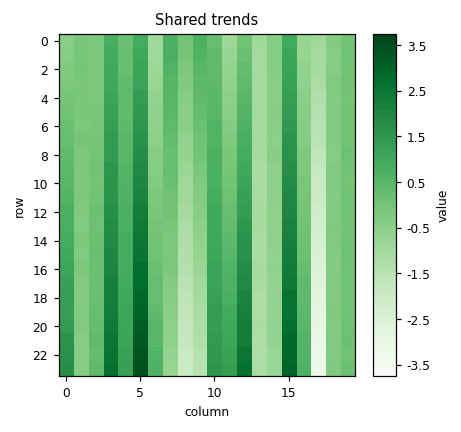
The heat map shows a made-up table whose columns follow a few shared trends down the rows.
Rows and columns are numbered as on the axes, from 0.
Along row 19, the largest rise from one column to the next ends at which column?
15
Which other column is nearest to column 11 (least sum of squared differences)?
16
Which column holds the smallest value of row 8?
17
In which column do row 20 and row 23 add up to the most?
5
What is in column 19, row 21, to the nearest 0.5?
0
